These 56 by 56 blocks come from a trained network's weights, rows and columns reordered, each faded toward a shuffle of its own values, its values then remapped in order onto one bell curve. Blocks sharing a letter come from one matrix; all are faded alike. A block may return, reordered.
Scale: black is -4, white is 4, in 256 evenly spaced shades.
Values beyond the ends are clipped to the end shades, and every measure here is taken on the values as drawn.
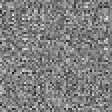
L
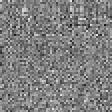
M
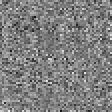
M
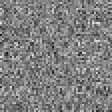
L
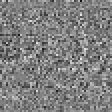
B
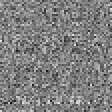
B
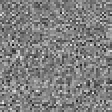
B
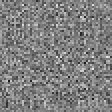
L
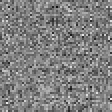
L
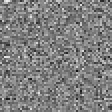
L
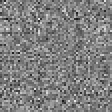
M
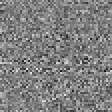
B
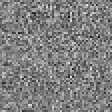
M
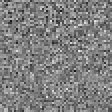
L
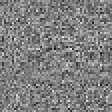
M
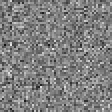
M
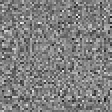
L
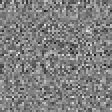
B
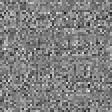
B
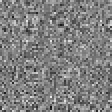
L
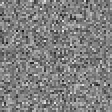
M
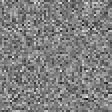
L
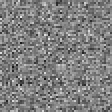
L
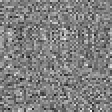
M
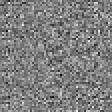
L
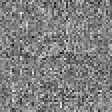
L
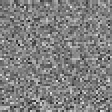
B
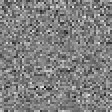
B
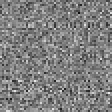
B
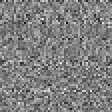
B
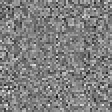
L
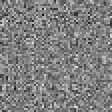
L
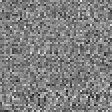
B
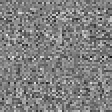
B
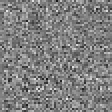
B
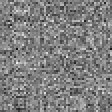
M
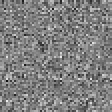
L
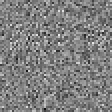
L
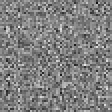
L
